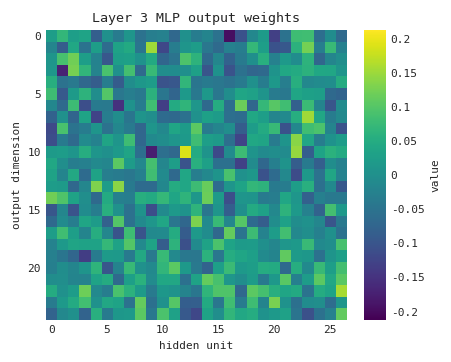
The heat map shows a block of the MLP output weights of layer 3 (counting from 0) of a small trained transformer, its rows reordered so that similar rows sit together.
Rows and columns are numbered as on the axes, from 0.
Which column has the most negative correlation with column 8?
13
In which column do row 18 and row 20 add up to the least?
12
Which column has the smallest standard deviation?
18
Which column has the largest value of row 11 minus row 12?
6
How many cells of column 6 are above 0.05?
4
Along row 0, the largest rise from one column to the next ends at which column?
22
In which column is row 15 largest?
25
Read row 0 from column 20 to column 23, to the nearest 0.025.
-0.125 -0.05 0.075 0.075
